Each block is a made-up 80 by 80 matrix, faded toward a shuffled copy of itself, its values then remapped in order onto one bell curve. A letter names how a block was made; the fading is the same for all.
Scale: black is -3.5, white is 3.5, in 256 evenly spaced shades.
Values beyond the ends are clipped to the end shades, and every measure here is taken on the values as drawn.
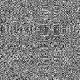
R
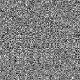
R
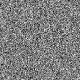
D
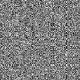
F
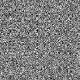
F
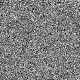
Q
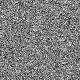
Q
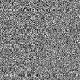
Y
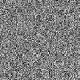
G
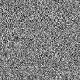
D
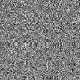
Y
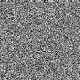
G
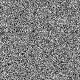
Q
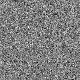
Q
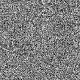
D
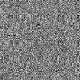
R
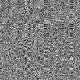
Y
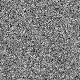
Q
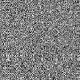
F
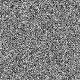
D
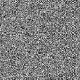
F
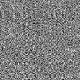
R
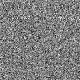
D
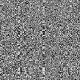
F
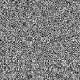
G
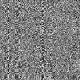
F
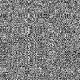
Y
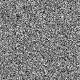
D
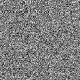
D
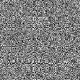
Y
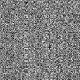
R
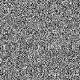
G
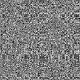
R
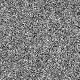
Q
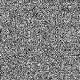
D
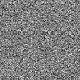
R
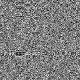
G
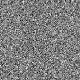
D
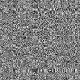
R
